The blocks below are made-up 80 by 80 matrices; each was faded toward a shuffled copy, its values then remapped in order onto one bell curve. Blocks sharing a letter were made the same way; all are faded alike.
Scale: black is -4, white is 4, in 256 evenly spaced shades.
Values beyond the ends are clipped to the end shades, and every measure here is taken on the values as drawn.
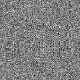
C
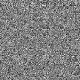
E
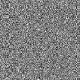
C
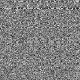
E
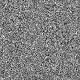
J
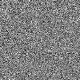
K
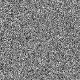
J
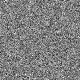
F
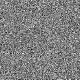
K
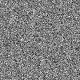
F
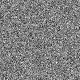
F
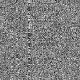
C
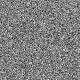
F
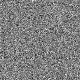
K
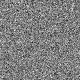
F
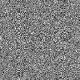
C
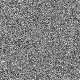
F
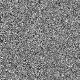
J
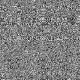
E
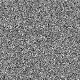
K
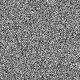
F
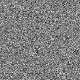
E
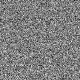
K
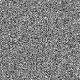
C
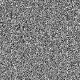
J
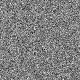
F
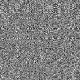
E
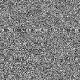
E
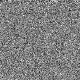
K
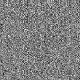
C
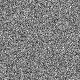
F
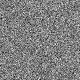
F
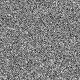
F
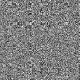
C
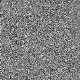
J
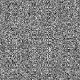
C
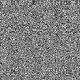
E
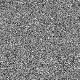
K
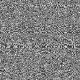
E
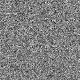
K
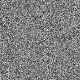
J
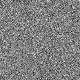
J
